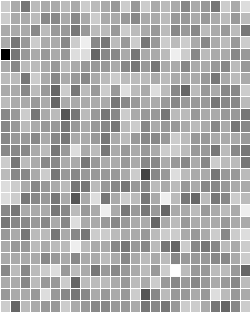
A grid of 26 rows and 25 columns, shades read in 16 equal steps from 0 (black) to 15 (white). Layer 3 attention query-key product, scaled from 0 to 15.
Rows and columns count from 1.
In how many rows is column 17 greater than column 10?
11
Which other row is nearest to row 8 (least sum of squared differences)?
24
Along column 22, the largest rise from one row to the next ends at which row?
14
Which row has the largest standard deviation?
5
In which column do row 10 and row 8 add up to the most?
13
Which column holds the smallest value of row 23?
25
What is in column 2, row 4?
7
